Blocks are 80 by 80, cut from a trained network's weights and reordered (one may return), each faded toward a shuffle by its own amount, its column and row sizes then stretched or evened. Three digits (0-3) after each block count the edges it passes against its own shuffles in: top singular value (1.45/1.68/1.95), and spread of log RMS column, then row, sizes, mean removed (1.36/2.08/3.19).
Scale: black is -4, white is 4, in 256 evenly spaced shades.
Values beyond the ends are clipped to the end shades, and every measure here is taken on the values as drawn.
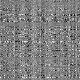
3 0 3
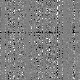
1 3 1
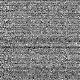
3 1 0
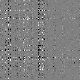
2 3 2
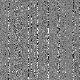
1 3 0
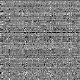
3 2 1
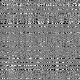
2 0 3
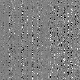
0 3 0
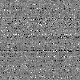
1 1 2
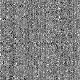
1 1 1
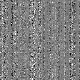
2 3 0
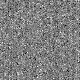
0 0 0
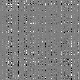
2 3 2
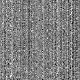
3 2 0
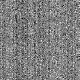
2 1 0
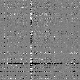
3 2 2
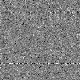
1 0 1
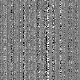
3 3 1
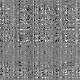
3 2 3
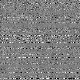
1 0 3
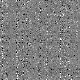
0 2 0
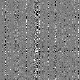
2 3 0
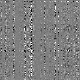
2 3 1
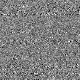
0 0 2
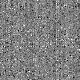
1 0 1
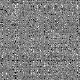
1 2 0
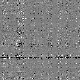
2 2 2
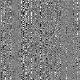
2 3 0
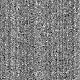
2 0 0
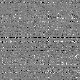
2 1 2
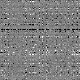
3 2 2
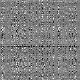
2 3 1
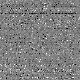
1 1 2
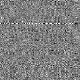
3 1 2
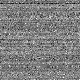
3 0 1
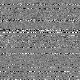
1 0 3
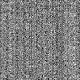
2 1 0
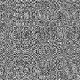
3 2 0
